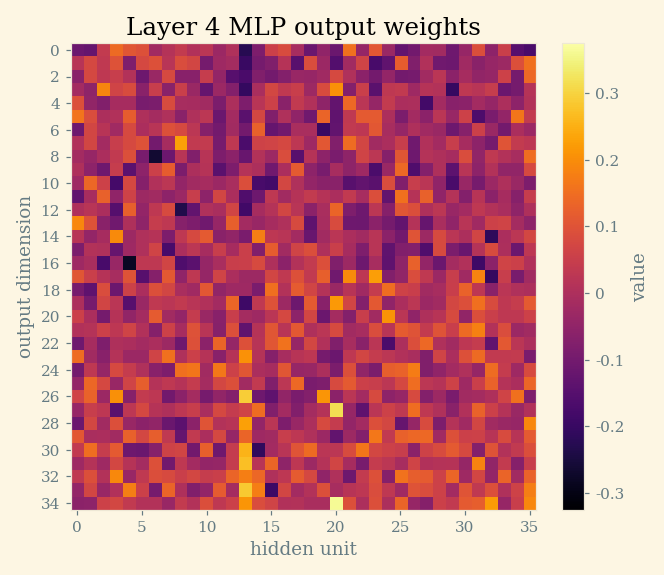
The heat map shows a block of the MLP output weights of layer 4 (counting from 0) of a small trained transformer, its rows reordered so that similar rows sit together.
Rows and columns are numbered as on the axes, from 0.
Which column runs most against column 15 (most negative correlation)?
1
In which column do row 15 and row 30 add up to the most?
13
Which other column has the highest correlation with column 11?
26
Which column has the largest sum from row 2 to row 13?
4
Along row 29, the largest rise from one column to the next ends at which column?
23
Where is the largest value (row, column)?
34, 20
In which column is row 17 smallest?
32
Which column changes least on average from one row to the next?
28
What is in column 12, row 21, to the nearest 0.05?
0.1
